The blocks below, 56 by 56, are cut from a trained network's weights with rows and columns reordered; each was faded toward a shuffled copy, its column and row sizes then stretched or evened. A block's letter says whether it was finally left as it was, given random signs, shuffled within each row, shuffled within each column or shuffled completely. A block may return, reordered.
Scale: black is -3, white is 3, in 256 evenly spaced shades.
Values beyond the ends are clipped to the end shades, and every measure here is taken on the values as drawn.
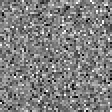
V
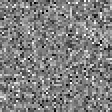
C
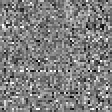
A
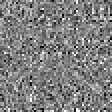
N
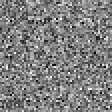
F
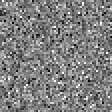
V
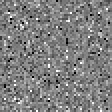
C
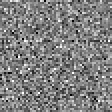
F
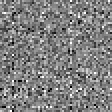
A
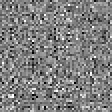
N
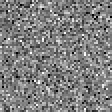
V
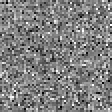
V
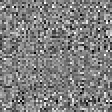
N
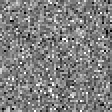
V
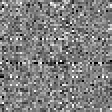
N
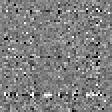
N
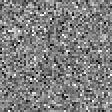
V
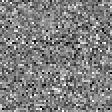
F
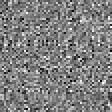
N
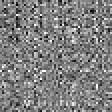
N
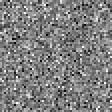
V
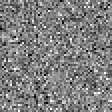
V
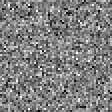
V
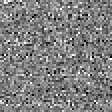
F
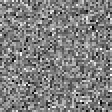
C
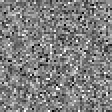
V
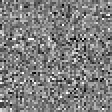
A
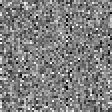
C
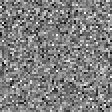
V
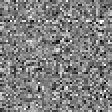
N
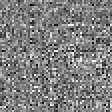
N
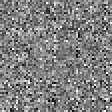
A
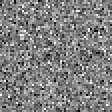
V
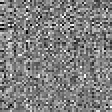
N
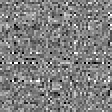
N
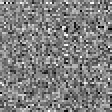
N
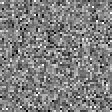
V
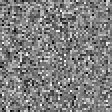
C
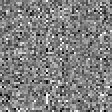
A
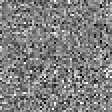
A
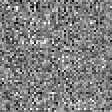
N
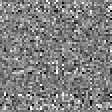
A
